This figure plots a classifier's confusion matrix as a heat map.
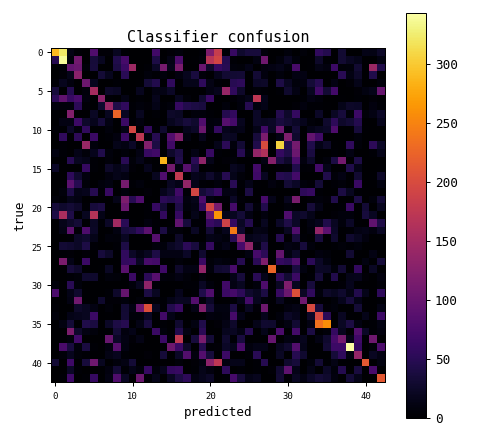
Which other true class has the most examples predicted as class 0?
31
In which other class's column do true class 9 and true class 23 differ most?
34
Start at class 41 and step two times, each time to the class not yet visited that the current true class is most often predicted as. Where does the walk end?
12
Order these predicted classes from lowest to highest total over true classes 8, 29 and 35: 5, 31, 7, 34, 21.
21, 7, 5, 31, 34
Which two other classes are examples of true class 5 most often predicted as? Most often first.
22, 42
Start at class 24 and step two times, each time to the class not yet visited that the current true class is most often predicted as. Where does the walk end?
27
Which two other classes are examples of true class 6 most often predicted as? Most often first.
26, 1
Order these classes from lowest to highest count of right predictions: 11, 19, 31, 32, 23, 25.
19, 32, 25, 11, 31, 23
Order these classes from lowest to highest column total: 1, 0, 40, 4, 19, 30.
40, 0, 4, 30, 1, 19
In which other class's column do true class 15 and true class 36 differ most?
2
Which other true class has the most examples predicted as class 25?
32
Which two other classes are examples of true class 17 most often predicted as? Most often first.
9, 2
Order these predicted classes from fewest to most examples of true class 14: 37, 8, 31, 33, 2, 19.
8, 33, 2, 31, 37, 19
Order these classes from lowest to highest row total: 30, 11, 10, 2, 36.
30, 36, 10, 11, 2
